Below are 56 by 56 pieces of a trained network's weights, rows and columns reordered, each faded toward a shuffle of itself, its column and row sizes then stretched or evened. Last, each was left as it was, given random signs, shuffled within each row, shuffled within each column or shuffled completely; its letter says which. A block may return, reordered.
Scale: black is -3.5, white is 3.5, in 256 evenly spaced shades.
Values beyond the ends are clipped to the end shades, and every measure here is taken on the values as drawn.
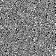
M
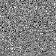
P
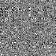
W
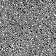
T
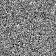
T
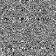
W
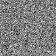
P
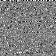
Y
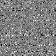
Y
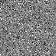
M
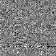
P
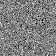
T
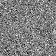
T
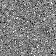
T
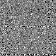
P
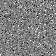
T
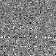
P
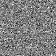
Y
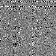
W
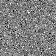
T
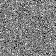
T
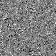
T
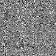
P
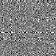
W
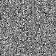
M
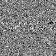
Y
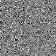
P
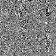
P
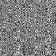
W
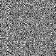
P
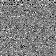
Y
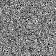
Y
